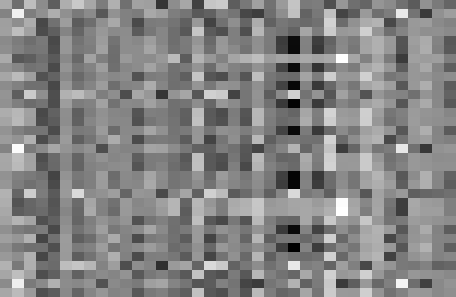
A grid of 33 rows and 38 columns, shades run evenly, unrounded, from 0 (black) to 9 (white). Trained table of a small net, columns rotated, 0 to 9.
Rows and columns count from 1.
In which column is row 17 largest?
2
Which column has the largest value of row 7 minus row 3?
29
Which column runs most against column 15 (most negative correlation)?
31
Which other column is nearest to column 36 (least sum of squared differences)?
9
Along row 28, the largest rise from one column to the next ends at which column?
26
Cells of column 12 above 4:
20
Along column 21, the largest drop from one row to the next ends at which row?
25
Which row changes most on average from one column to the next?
11
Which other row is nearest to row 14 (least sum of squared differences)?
33
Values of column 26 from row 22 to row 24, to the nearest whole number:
4 6 6
